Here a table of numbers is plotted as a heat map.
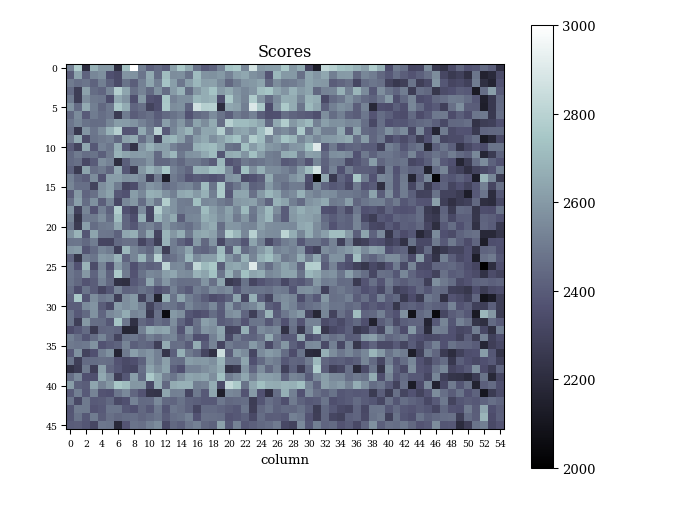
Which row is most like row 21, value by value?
9
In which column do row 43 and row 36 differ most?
19
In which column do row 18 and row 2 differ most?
6
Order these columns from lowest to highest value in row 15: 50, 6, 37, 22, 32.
50, 37, 32, 6, 22
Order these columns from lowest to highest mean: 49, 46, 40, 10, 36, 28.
49, 46, 40, 36, 10, 28
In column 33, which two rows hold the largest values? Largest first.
0, 21
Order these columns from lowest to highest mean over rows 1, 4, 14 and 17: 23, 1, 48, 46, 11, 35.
48, 46, 11, 1, 35, 23
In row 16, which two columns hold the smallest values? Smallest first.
50, 53
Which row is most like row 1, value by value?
17
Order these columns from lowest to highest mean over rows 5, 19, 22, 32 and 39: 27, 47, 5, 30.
47, 5, 27, 30
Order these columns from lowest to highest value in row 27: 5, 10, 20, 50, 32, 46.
20, 50, 5, 32, 46, 10
